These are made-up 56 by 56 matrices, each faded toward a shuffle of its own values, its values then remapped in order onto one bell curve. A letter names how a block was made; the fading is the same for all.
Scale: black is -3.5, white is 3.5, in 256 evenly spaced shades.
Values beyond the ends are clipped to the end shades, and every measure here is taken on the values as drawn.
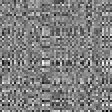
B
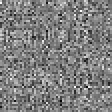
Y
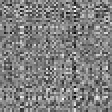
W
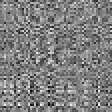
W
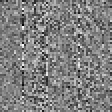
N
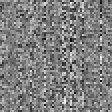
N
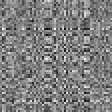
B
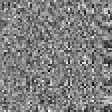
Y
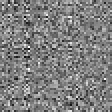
Y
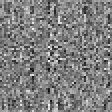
Y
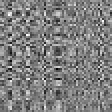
B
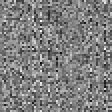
N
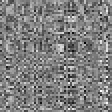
W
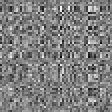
B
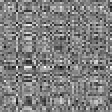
B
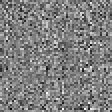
Y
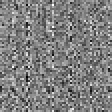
Y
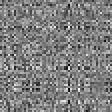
W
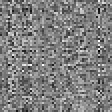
Y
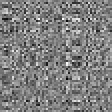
W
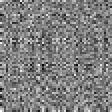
W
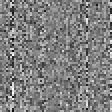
N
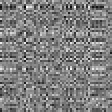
B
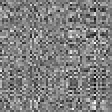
W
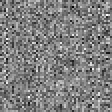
Y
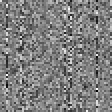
N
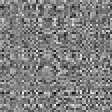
W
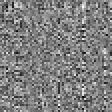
Y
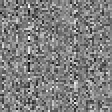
N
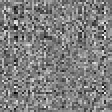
Y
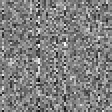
N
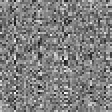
Y
